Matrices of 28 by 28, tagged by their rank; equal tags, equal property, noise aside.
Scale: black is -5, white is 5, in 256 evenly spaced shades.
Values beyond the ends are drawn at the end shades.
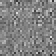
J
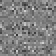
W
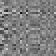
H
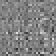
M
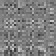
M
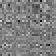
W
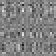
H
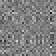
W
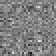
J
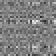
H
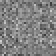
J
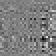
H
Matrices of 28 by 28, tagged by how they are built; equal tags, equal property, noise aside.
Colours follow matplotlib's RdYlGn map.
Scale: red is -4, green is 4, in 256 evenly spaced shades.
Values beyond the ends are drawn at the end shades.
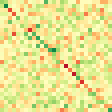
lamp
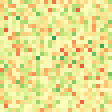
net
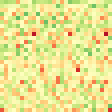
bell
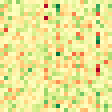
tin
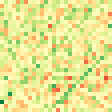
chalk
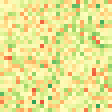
net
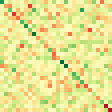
lamp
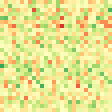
bell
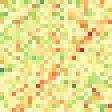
chalk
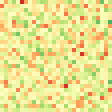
net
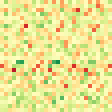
bell
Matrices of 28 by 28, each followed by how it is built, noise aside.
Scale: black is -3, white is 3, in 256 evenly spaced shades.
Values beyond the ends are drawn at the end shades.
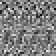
repeating columns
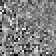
lower triangular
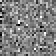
uneven columns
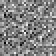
repeating rows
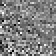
lower triangular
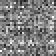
blocks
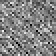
Toeplitz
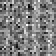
blocks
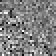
lower triangular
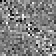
banded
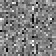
uneven columns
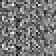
repeating rows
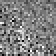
lower triangular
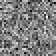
blocks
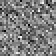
Toeplitz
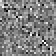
banded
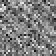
Toeplitz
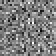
repeating rows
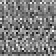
repeating columns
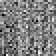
blocks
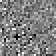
lower triangular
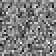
repeating columns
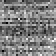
blocks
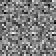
repeating columns
